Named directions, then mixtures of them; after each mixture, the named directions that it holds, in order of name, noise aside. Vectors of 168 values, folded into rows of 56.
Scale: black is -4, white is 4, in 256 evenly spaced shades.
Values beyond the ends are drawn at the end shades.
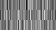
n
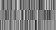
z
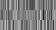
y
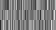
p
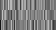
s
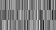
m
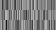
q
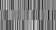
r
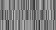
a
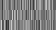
a, q.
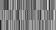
p.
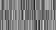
a, z.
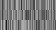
a, q, z.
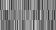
p, r.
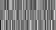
p, s, y.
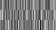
a, n.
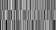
q, s.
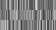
y.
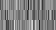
a, r.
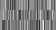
m.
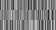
p, r.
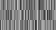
s, y, z.
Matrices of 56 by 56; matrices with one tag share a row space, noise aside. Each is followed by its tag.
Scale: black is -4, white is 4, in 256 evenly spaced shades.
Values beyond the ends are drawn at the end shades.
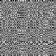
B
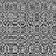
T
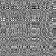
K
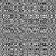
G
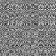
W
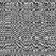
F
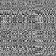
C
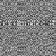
B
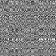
W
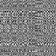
C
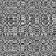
T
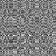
T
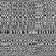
C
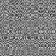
W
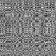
F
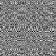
B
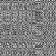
C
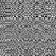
F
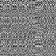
C
